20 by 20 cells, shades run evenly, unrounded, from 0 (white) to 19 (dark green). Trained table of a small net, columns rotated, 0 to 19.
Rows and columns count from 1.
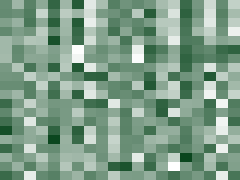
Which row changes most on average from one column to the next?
2
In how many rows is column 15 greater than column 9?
3
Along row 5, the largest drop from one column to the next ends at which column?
8
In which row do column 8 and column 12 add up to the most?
9
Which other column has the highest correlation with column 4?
15
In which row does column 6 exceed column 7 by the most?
6
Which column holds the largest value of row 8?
7
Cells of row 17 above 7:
17
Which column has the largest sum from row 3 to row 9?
16
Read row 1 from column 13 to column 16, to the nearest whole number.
11 7 5 15
